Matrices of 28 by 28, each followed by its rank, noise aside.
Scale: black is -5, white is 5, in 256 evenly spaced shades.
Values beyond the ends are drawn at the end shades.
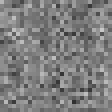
eight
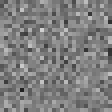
eight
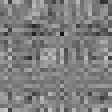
four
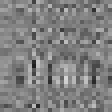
three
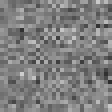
four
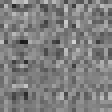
three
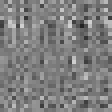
three
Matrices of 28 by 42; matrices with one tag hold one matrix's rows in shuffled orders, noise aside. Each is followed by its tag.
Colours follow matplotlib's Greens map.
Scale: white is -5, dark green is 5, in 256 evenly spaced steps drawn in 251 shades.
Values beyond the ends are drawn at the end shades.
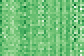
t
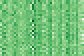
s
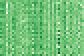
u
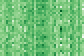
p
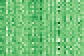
u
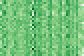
s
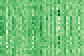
u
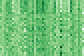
p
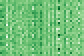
u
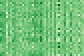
u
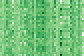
p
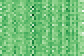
s
